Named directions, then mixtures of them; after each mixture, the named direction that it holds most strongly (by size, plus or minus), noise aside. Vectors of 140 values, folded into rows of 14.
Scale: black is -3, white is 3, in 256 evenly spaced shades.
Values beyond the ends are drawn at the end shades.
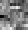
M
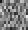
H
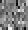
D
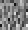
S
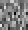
S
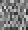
H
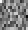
H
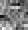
M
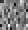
S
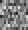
H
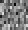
H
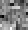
M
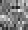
M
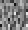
S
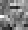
M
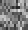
M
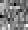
M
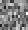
S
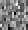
D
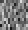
S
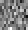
H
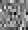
H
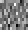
S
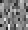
S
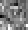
M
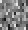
D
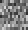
H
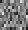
H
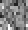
D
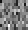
D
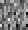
S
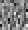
S
